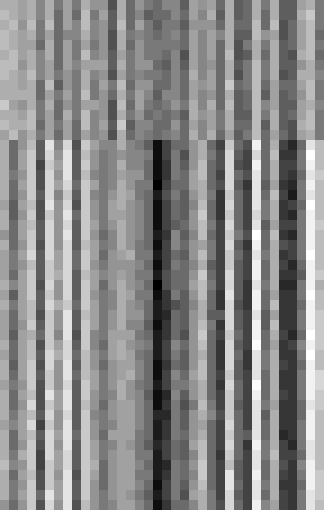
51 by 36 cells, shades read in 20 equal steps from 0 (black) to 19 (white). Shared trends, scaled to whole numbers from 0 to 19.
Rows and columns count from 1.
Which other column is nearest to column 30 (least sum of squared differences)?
17
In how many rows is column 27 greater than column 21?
17
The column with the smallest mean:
18
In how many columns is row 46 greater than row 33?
13
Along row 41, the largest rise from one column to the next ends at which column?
29
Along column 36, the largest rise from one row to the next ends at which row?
15
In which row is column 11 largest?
47
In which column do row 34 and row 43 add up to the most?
35
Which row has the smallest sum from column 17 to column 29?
31
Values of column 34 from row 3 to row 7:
12 12 12 13 11
